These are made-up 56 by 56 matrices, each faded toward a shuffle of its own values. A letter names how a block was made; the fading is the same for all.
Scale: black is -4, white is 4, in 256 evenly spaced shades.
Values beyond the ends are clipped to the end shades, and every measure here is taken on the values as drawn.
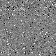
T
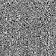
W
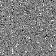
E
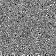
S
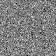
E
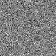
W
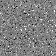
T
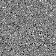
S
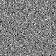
W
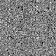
W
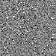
W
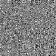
W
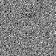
W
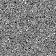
S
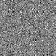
W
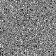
W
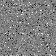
T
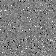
T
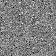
E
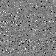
T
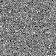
S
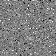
T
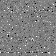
T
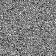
E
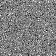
S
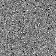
E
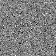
E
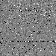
T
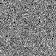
W
